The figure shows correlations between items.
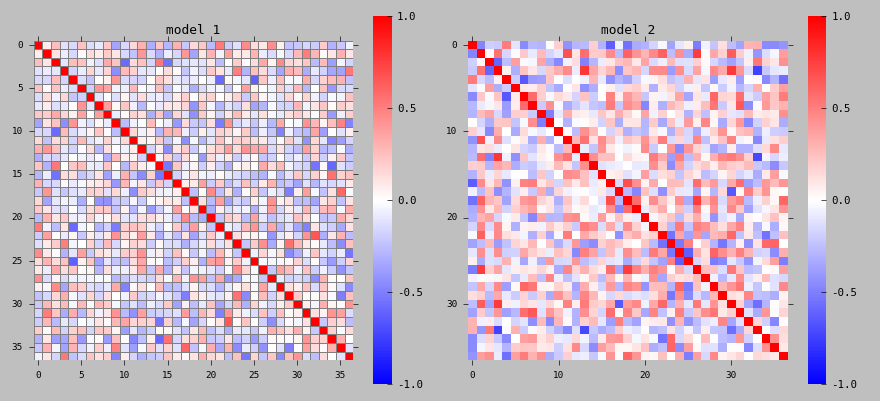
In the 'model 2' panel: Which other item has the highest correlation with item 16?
18
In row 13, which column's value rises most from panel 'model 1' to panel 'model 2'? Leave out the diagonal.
3
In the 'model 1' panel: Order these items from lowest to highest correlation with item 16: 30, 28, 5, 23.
30, 28, 23, 5
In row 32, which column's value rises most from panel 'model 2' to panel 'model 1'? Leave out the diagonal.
9
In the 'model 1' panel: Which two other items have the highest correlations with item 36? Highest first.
3, 30
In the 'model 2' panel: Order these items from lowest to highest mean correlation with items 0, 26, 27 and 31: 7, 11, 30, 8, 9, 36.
8, 11, 36, 30, 7, 9
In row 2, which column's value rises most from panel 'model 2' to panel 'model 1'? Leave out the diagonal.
14
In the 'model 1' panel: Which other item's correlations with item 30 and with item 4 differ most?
25
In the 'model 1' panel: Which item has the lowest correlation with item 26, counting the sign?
35
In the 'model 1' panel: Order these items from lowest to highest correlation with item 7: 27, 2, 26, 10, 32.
26, 2, 27, 32, 10
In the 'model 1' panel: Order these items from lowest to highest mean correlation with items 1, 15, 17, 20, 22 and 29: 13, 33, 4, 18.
18, 33, 4, 13
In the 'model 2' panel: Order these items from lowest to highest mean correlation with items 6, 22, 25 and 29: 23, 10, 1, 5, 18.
23, 5, 18, 10, 1
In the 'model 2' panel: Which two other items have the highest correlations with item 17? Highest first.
32, 34
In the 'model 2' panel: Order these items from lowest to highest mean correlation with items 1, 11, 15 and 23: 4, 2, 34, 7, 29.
4, 7, 29, 2, 34
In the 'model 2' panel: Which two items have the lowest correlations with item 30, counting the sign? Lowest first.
17, 33
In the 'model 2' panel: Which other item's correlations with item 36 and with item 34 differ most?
22
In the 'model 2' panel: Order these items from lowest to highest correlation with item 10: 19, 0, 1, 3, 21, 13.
19, 1, 21, 0, 3, 13
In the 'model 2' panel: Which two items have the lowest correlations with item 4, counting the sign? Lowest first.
6, 36
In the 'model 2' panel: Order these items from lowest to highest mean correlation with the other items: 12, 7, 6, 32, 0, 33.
0, 33, 32, 12, 7, 6
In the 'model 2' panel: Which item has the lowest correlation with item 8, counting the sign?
9
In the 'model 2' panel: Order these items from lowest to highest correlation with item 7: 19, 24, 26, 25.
25, 26, 24, 19
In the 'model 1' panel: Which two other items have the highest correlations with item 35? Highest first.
17, 9
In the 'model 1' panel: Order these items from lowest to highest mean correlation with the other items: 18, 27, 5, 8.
18, 27, 5, 8
